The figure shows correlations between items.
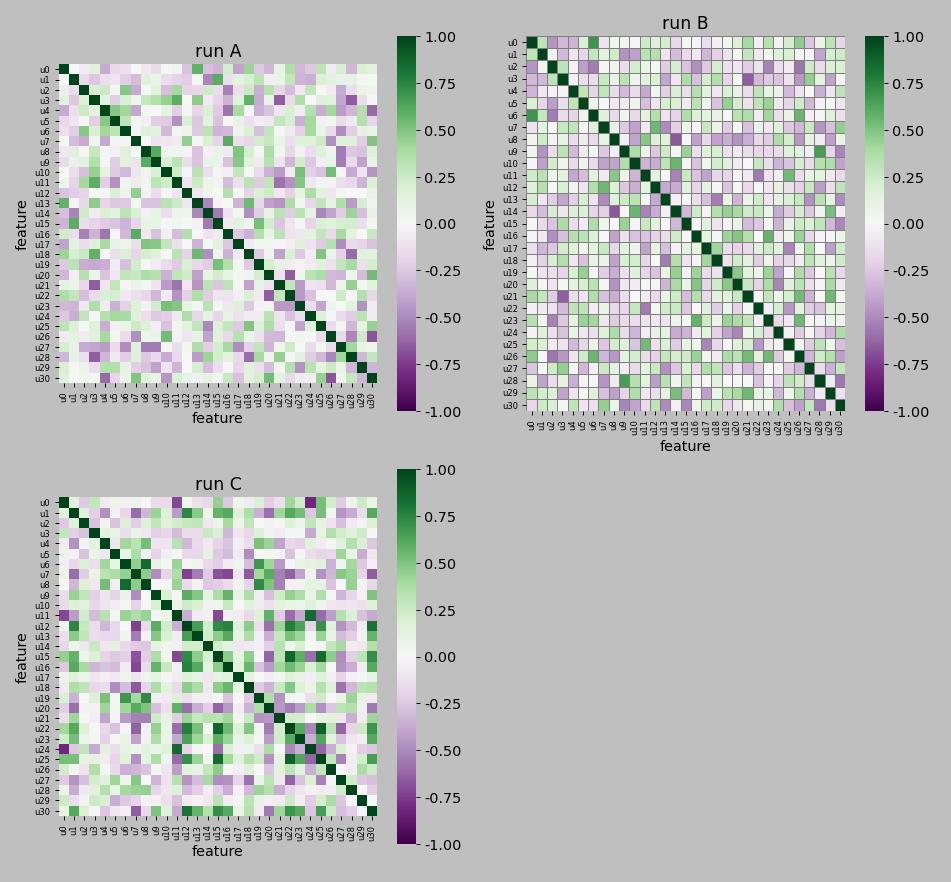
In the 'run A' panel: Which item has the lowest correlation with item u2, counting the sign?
u16
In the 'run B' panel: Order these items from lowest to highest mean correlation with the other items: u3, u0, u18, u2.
u2, u3, u18, u0
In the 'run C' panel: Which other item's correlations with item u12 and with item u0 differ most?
u16
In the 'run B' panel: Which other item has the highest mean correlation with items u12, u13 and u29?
u0
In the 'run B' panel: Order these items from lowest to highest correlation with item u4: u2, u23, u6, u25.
u25, u6, u2, u23
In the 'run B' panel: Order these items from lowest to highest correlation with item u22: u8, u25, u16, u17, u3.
u25, u3, u8, u16, u17
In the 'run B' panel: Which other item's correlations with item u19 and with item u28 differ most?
u9
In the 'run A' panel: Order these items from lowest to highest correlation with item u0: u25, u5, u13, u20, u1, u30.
u20, u5, u1, u30, u25, u13
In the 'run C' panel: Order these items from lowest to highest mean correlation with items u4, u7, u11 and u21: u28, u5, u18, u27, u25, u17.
u25, u18, u17, u5, u28, u27
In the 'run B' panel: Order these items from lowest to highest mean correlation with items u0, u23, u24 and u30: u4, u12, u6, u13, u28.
u28, u13, u4, u12, u6
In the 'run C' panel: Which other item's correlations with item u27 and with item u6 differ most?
u8
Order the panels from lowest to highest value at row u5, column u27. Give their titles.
run B, run A, run C
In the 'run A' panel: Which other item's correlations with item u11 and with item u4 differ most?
u5
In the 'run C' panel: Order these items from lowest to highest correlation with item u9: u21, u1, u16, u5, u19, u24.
u5, u19, u24, u21, u1, u16
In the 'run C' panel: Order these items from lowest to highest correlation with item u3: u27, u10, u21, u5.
u10, u21, u5, u27
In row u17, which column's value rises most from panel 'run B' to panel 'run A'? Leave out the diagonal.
u8
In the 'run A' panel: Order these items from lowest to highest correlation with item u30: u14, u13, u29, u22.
u29, u22, u13, u14
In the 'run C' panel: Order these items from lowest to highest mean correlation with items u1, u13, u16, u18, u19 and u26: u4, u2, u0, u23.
u4, u0, u2, u23
